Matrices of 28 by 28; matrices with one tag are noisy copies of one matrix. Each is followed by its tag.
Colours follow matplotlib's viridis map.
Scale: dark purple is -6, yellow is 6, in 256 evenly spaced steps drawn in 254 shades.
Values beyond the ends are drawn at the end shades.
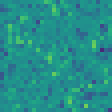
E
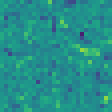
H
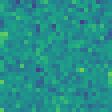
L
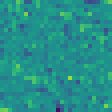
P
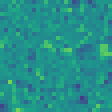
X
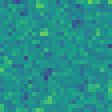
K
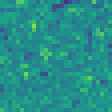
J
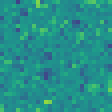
K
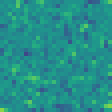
P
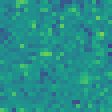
J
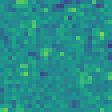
J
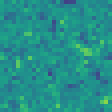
H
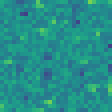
K
